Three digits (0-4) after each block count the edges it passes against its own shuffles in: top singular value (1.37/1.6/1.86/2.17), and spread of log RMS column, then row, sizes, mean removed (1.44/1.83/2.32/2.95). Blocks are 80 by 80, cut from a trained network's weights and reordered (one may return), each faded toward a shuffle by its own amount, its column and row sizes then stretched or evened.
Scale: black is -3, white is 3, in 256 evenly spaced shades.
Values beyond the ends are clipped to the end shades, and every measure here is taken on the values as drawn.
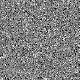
1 2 0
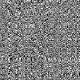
3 3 1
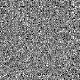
2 2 1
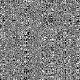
3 3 1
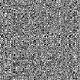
3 3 1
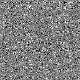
0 1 3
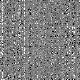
1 4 2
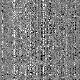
3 4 1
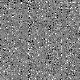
0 3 1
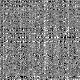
3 1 4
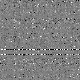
4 0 3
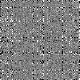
2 4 3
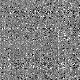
0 2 3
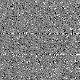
2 2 2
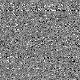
1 0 3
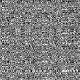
3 1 3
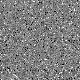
0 1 1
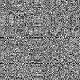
4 0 1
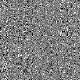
2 3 1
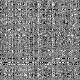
3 0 4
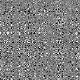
1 4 3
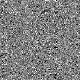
1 2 0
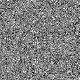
1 1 0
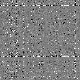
3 2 3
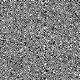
0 3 0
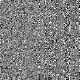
1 4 0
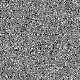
1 0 2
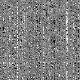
2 4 1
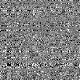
3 1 4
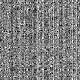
4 0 2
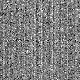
3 0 1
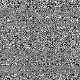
0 0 4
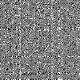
0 2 3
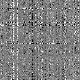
3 4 3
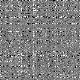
1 2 4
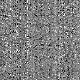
1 3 1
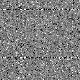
3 1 1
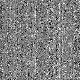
1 2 0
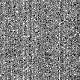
2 1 0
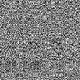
3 0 2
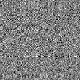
3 0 2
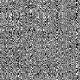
4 4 0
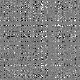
1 4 4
